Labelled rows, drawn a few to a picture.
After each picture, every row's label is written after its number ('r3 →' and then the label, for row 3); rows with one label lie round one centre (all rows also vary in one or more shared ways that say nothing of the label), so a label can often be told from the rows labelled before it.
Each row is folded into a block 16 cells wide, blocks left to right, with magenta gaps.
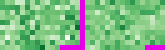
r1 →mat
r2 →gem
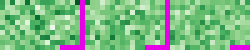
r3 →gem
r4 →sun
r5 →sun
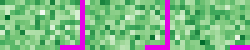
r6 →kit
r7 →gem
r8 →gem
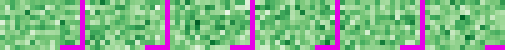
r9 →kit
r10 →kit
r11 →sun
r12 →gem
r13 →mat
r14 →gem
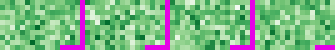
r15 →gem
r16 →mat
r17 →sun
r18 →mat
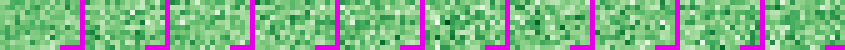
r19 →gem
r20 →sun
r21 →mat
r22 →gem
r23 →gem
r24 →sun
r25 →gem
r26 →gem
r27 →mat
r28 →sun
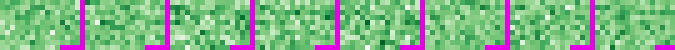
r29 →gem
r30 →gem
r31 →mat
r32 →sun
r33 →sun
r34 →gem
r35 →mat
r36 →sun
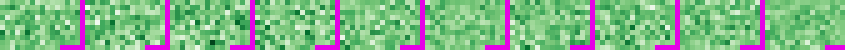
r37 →sun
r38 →sun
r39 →sun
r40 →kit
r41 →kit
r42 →mat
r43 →kit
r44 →mat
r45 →gem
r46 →sun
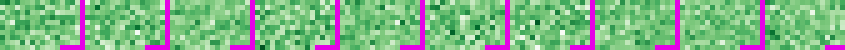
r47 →gem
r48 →kit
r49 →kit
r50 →mat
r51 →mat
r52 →sun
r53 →sun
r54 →kit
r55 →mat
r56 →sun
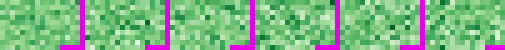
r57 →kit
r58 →sun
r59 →gem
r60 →sun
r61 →mat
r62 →sun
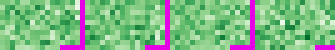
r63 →kit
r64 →kit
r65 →gem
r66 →gem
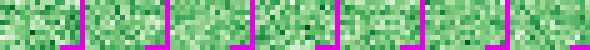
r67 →mat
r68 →gem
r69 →kit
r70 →kit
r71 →sun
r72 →gem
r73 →gem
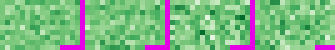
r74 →sun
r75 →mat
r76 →mat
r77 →sun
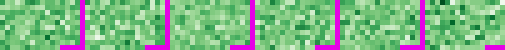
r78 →kit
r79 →gem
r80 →mat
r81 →sun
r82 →mat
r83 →mat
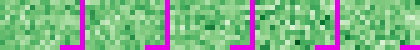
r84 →gem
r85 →mat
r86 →mat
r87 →kit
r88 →kit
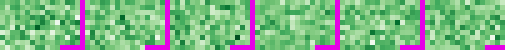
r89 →mat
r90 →kit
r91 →sun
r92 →gem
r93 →kit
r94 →mat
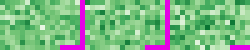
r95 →gem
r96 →gem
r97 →sun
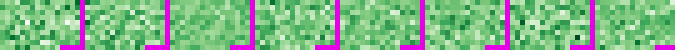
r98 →gem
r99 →mat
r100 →kit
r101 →gem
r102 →gem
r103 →mat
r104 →mat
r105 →gem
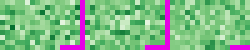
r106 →mat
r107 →gem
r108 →gem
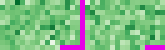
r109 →mat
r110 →mat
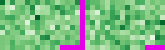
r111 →gem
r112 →mat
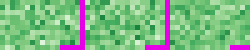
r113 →gem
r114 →mat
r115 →mat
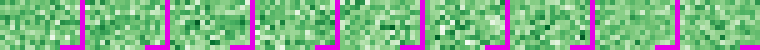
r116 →sun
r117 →sun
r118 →kit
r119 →sun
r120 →mat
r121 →sun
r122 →mat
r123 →mat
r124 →mat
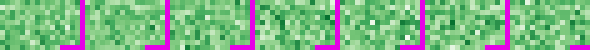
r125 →kit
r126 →mat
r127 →sun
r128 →sun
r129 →kit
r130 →sun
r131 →kit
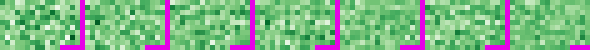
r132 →gem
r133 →kit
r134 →mat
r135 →kit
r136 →kit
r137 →mat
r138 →kit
